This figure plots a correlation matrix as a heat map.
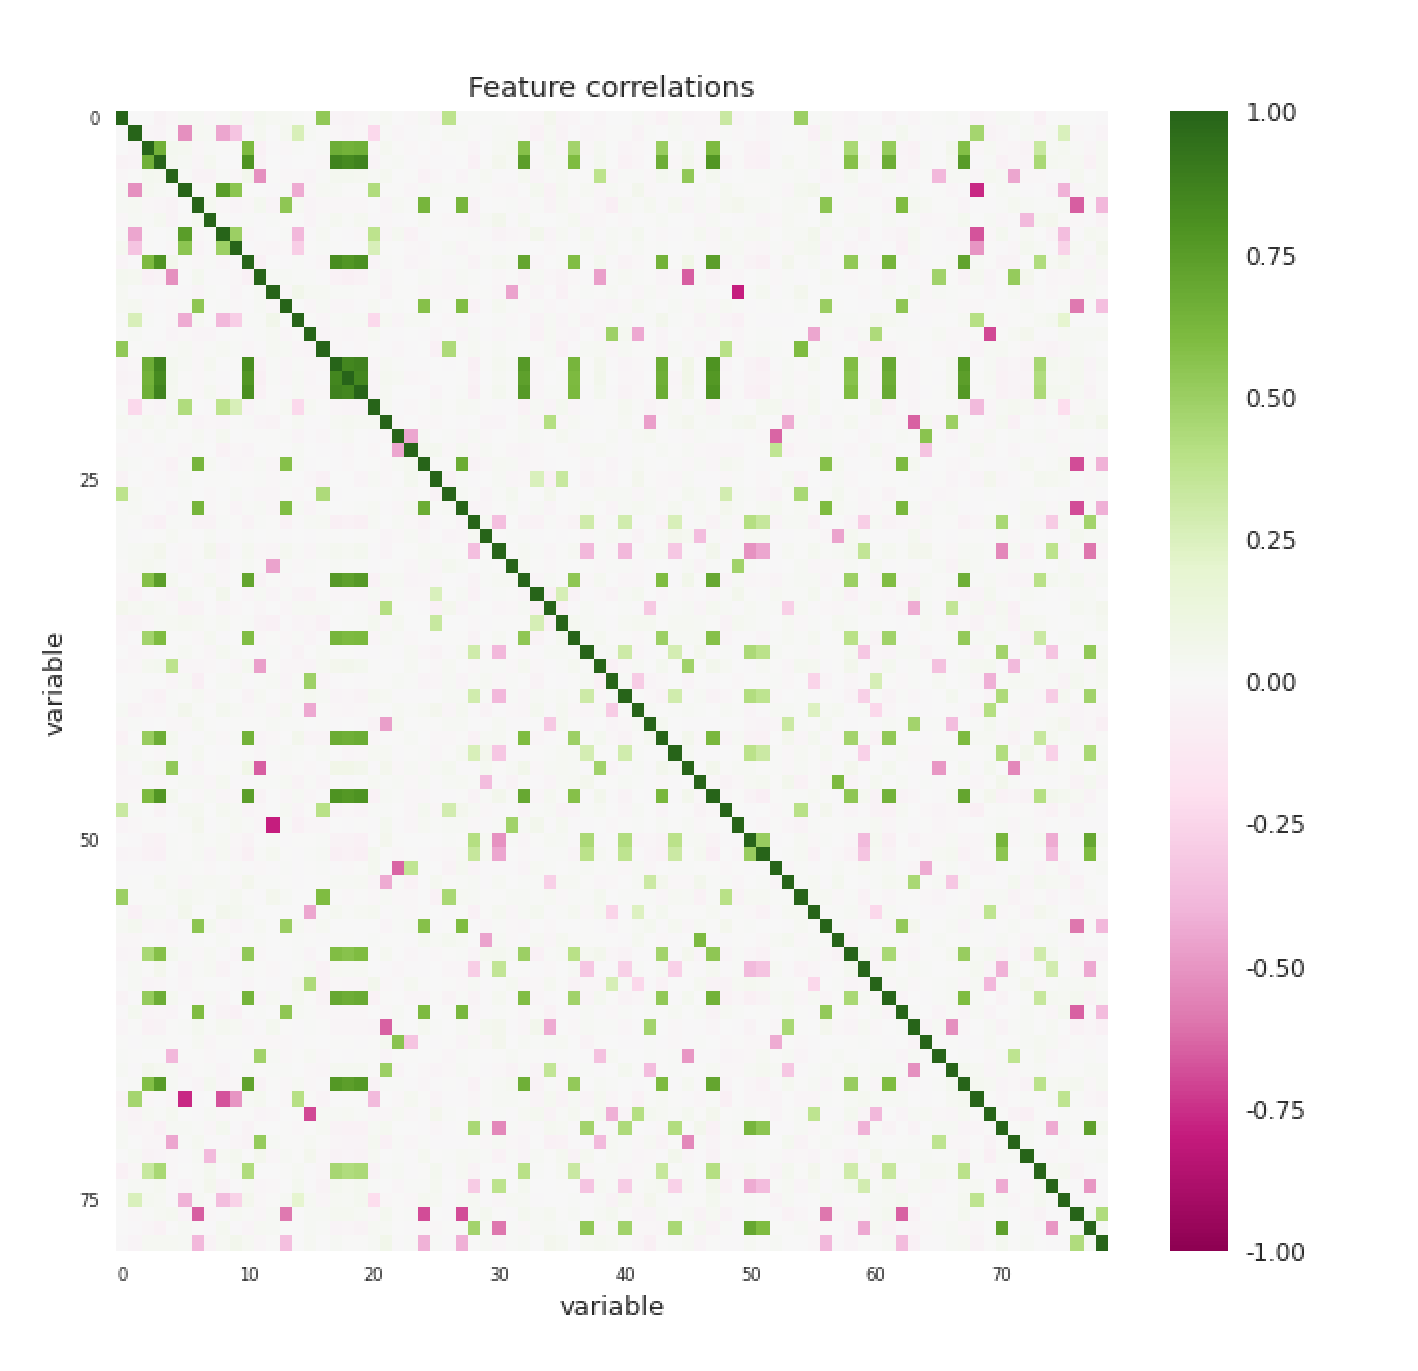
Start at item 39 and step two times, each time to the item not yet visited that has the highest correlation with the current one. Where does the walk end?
60
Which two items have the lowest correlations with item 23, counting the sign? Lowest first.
22, 64
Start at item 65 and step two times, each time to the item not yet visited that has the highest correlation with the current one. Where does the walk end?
71
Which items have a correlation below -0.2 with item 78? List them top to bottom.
6, 13, 24, 27, 56, 62
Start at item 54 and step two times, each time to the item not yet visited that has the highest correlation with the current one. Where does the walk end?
0
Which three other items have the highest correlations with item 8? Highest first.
5, 9, 20
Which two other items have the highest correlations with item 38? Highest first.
45, 4
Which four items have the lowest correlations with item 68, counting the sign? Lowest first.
5, 8, 9, 20
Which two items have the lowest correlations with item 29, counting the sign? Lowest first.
57, 46
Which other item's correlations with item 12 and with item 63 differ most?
49
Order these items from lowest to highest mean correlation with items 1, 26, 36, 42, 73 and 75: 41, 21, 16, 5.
5, 21, 41, 16
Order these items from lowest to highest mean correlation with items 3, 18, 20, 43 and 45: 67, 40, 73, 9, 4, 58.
40, 9, 4, 73, 58, 67
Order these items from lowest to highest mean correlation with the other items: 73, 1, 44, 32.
1, 44, 73, 32
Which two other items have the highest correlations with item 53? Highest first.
63, 42
